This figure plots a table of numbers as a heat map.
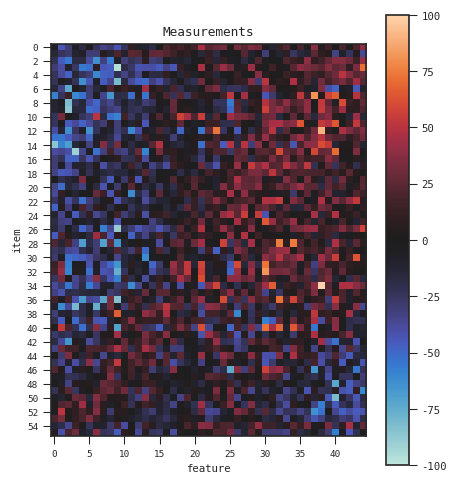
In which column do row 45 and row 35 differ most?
9
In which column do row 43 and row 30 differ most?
13
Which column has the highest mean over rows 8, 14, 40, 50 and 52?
30
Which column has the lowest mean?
2
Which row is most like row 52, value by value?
53
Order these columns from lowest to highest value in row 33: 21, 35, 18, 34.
35, 34, 18, 21
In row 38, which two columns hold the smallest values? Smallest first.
26, 21
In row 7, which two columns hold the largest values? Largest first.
37, 40
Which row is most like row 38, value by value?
41
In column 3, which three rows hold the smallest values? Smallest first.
15, 37, 7
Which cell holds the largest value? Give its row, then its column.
34, 38
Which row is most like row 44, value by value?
39
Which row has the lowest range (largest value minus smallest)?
1
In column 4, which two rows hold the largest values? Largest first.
51, 19
